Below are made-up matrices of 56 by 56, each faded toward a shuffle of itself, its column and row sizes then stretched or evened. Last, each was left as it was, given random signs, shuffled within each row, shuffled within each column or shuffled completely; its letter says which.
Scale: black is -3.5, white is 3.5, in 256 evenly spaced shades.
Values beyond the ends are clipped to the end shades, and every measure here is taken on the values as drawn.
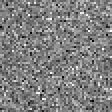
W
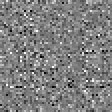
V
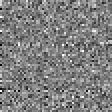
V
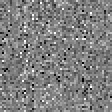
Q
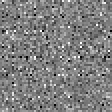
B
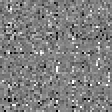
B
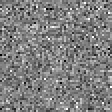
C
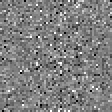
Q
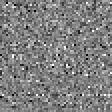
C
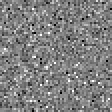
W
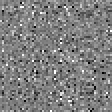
V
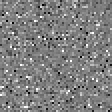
C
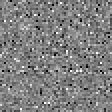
C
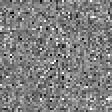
B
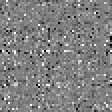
B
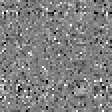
V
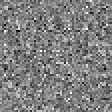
V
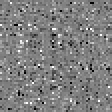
V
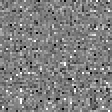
V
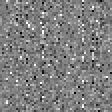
Q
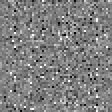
Q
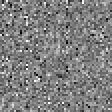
Q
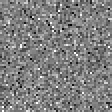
W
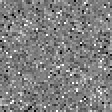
W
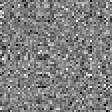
V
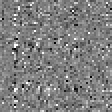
V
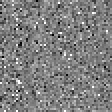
Q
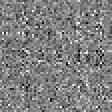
V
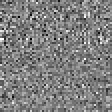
V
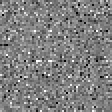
C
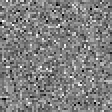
W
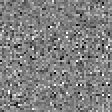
B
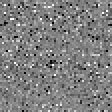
C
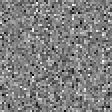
Q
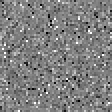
W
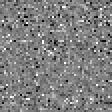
C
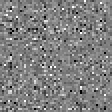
V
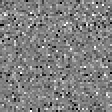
C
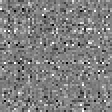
V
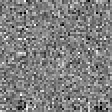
V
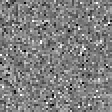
W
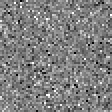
W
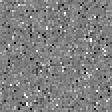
W
